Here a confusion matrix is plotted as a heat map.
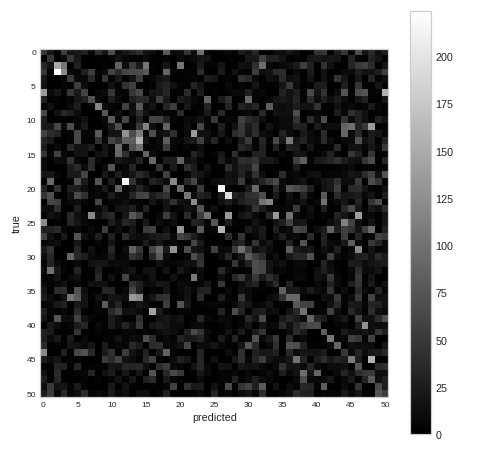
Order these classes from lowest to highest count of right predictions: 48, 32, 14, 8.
32, 48, 14, 8
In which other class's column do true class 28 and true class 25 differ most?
0
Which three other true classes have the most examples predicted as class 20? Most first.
26, 2, 16
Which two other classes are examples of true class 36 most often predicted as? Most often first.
13, 14
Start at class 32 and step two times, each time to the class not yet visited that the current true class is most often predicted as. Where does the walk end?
4
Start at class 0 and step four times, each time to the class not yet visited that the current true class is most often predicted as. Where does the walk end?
38
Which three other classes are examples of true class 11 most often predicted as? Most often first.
48, 15, 45
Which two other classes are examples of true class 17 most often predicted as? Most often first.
10, 31
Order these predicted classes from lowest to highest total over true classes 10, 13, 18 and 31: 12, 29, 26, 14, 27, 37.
26, 27, 37, 29, 12, 14
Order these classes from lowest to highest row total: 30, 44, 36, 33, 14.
33, 14, 44, 30, 36
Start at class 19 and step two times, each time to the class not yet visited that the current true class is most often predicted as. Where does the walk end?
22
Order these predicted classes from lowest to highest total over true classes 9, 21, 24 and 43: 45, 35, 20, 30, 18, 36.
35, 20, 45, 18, 30, 36
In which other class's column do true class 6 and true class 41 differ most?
50
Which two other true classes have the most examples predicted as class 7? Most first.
24, 3
